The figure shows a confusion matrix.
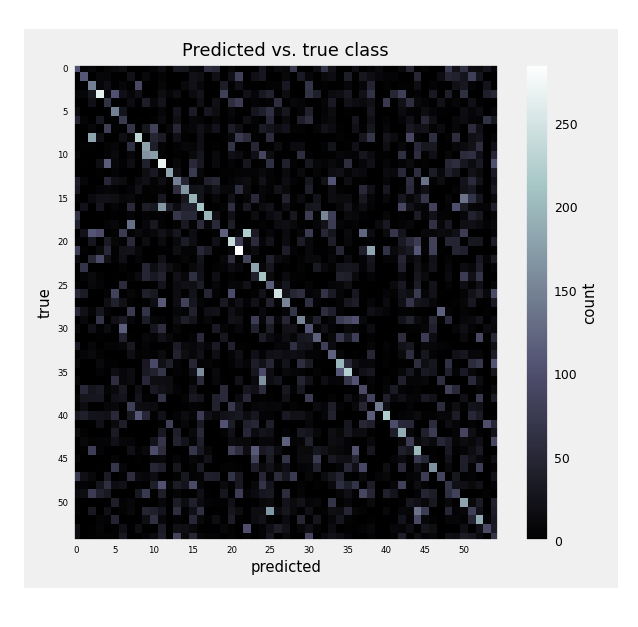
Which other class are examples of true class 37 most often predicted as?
48
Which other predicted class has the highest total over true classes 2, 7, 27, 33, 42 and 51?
25
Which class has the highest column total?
11
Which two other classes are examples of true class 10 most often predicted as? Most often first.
9, 24
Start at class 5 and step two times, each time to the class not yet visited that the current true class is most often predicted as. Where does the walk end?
6
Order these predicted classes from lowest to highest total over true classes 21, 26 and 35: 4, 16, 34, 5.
4, 5, 34, 16
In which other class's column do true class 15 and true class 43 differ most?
50
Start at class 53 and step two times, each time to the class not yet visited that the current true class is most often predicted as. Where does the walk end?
3
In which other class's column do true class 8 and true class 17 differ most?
2
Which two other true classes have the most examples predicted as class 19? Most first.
41, 3
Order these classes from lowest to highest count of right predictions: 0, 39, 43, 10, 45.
45, 43, 0, 39, 10
